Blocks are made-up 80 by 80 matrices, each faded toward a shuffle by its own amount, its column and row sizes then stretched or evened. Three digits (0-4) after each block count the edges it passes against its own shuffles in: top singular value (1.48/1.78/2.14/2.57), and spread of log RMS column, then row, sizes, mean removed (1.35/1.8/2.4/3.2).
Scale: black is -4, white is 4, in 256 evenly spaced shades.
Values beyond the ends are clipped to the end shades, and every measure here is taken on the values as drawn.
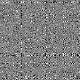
3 3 3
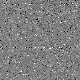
0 0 2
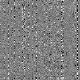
3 4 0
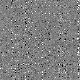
0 3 2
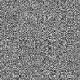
3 2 0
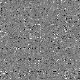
0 2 3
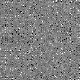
2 2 0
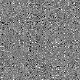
0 3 2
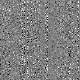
0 4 0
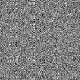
3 2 0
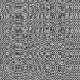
4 1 1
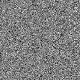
1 1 0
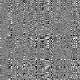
4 4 3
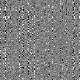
3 4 0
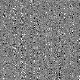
1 3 0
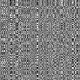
4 4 1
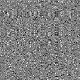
3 1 1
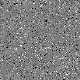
1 2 1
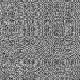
4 0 0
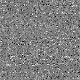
1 0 2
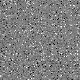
2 1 1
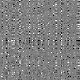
4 3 2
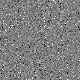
0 1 0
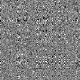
2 3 2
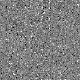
1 2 0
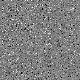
1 1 1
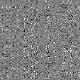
2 3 2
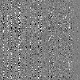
0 4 2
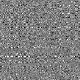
3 1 3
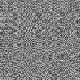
4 0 1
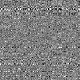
3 0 3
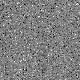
0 0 0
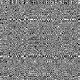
4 1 3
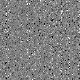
0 3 0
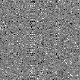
3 2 1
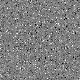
1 1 0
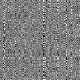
4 4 0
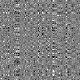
4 3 2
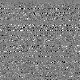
1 0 4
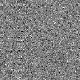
2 1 0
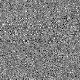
1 0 2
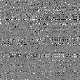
3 0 3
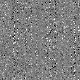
0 3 0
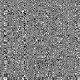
3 3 1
